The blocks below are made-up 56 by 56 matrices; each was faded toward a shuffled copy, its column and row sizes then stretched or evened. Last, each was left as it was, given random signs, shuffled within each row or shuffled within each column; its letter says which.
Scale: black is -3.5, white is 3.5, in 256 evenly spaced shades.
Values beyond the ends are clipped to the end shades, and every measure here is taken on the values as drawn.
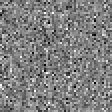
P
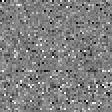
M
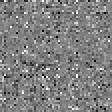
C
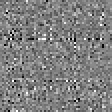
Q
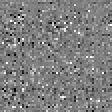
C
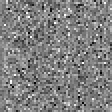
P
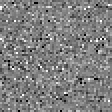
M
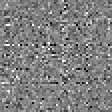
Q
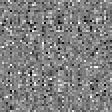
Q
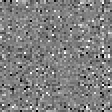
Q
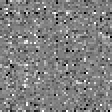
C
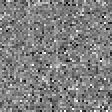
M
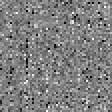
P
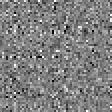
Q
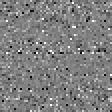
M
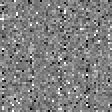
P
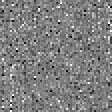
P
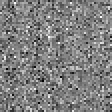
P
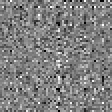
Q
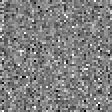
P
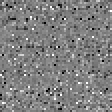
M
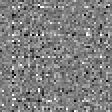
Q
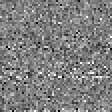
M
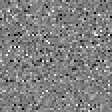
M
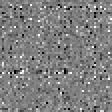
C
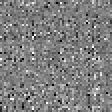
C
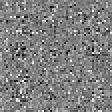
C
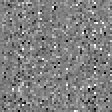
P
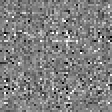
C
